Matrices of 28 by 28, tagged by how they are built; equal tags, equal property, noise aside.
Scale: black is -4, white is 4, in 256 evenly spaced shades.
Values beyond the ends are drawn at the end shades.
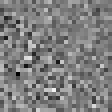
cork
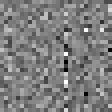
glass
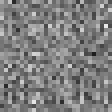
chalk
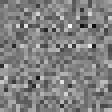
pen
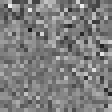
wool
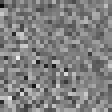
cork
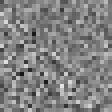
cork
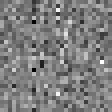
glass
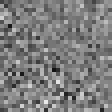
cork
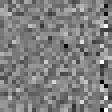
glass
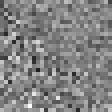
cork
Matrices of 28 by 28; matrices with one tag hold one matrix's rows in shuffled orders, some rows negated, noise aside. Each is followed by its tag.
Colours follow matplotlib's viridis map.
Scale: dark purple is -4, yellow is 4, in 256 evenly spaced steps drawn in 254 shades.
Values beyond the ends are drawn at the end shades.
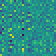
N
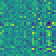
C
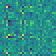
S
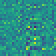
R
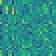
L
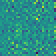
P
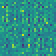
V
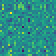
N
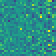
C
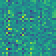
S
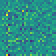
S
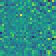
C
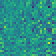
C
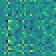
S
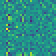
S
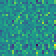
P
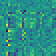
S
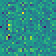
S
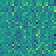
P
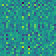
V
